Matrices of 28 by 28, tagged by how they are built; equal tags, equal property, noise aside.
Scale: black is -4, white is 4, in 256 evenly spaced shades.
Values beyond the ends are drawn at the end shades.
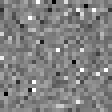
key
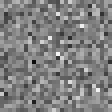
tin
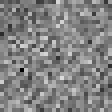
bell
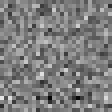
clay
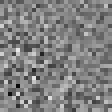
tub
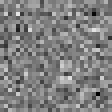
clay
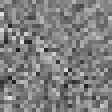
tub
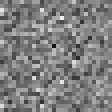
tin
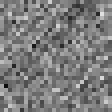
bell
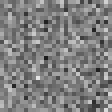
tin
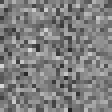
tin
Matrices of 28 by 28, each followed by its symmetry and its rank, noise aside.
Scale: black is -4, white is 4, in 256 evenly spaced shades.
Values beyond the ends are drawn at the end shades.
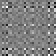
symmetric, rank one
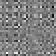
antisymmetric, rank two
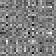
no symmetry, rank three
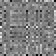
no symmetry, rank three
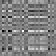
no symmetry, rank one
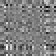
antisymmetric, rank two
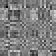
no symmetry, rank three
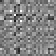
symmetric, rank three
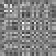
symmetric, rank two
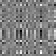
no symmetry, rank one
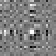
symmetric, rank two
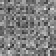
symmetric, rank three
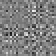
antisymmetric, rank two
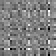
antisymmetric, rank two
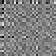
no symmetry, rank two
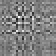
antisymmetric, rank two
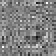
symmetric, rank three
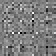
symmetric, rank three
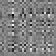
no symmetry, rank two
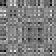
symmetric, rank two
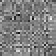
symmetric, rank three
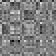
no symmetry, rank two
